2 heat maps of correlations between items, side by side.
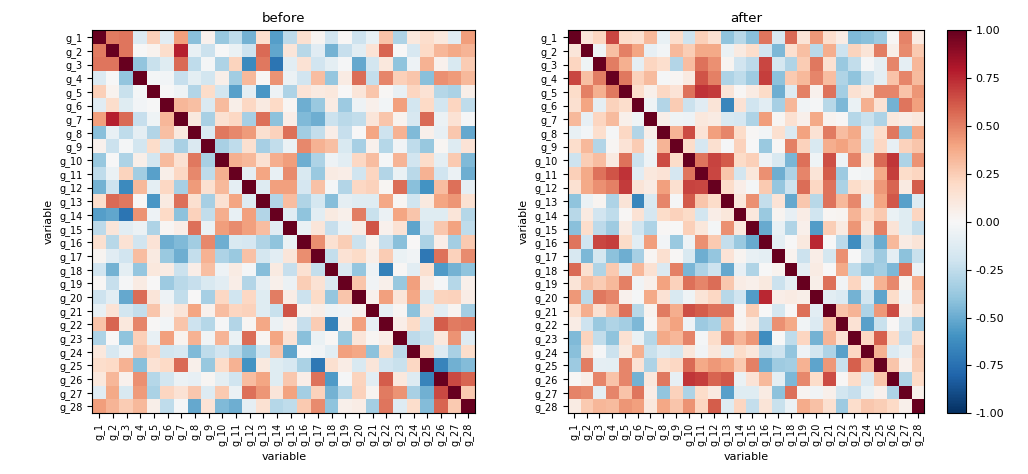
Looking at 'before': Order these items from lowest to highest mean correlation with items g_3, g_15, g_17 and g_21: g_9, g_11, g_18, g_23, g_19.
g_18, g_23, g_19, g_9, g_11
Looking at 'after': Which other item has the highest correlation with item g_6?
g_27
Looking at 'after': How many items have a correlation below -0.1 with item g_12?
3
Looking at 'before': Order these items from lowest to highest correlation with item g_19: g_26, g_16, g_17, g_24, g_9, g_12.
g_12, g_9, g_26, g_17, g_16, g_24
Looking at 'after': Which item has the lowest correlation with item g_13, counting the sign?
g_6
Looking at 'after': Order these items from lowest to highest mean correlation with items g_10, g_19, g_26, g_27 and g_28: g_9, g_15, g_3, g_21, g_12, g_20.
g_15, g_20, g_9, g_3, g_21, g_12
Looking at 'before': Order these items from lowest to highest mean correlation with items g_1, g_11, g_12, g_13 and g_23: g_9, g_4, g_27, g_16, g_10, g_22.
g_16, g_9, g_4, g_22, g_10, g_27
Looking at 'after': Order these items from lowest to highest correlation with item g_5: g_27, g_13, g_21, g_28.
g_13, g_27, g_28, g_21
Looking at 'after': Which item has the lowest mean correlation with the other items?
g_17
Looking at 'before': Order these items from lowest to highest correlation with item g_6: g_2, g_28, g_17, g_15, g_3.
g_17, g_28, g_3, g_15, g_2
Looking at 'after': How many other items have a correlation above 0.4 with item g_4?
8
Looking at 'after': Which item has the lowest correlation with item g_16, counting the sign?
g_23
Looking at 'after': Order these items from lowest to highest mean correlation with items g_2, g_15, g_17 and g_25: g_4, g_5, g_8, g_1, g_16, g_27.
g_16, g_1, g_4, g_27, g_8, g_5
